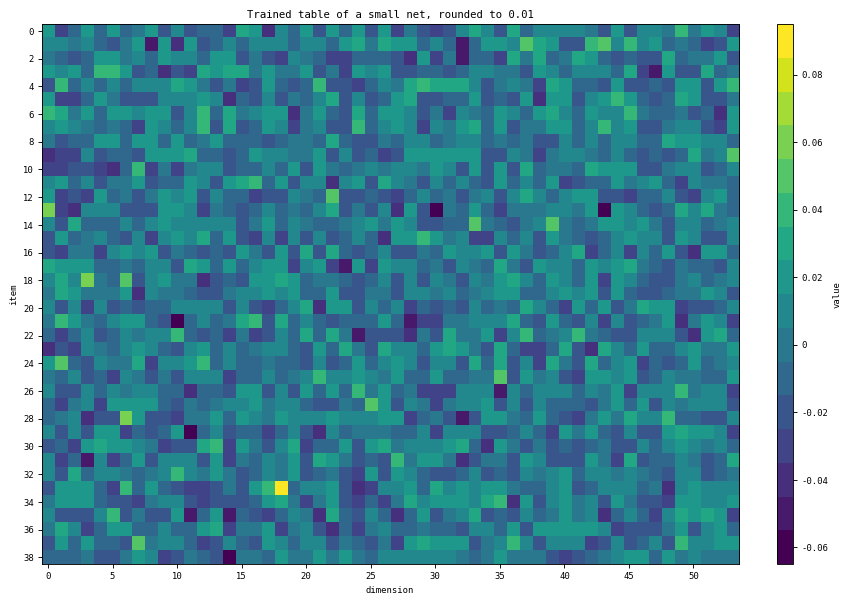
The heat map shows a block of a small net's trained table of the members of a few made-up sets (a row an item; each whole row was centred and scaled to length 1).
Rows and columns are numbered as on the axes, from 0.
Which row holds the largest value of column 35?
25
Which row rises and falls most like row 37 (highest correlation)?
4
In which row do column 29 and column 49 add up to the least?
21
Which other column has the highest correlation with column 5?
51
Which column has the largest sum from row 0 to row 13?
42
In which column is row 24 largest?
1
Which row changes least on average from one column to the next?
38
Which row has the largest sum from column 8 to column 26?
6
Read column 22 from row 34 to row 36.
0.02 0.03 -0.04
